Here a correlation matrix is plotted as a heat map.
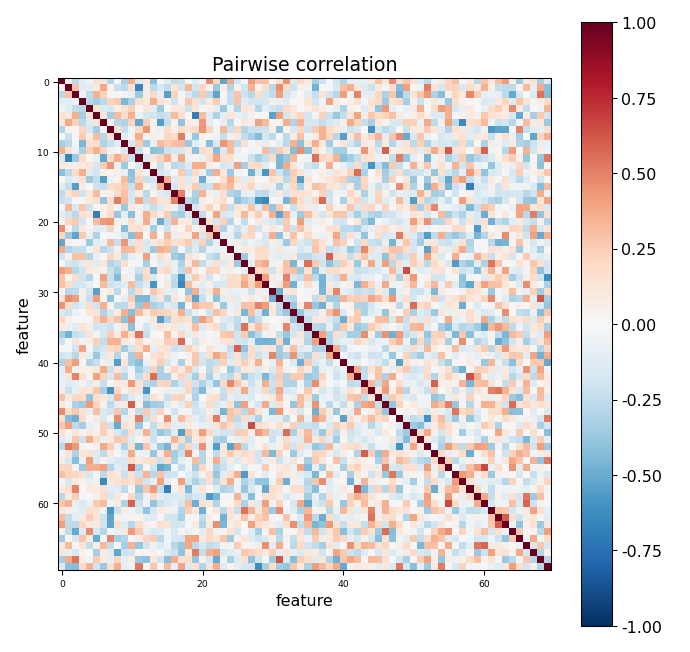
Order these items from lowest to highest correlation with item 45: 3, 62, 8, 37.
37, 62, 3, 8
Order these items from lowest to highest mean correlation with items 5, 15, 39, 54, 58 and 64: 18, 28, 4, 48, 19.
28, 18, 19, 48, 4
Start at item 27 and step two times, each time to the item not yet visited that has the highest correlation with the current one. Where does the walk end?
1
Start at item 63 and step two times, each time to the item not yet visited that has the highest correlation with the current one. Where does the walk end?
44
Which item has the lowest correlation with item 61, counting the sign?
7
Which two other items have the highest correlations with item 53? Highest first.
43, 18
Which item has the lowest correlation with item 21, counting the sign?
59
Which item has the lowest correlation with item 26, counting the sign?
56
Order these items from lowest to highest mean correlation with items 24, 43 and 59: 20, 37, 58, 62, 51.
20, 58, 51, 37, 62
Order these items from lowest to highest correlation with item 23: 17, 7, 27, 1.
27, 1, 17, 7
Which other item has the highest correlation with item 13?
42
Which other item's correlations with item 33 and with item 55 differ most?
10
